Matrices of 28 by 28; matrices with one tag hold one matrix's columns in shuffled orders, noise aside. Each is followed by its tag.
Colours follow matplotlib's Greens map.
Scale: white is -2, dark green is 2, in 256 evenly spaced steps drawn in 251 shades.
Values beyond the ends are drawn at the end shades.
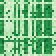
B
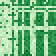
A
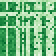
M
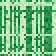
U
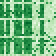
B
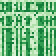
M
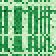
U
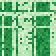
M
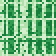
B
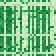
U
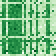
B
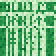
M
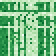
M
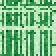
A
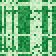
U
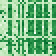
B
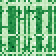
U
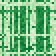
U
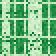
B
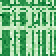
A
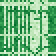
U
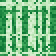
U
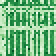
A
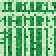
M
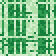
B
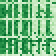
B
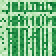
M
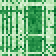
U
